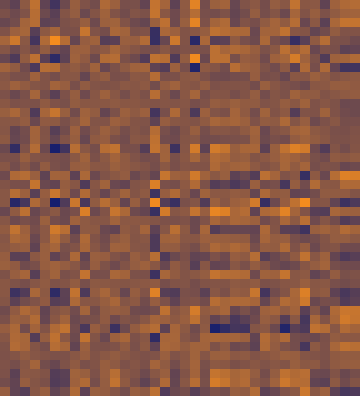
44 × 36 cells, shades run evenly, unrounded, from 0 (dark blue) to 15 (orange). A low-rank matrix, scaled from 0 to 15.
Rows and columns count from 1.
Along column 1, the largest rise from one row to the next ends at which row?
8
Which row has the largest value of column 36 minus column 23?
37
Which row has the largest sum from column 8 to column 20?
7
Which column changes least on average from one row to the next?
19
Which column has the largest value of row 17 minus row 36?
31
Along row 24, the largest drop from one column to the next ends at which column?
10
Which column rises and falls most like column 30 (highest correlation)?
11
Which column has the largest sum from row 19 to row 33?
22
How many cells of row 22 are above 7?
27
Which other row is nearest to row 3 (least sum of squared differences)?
35
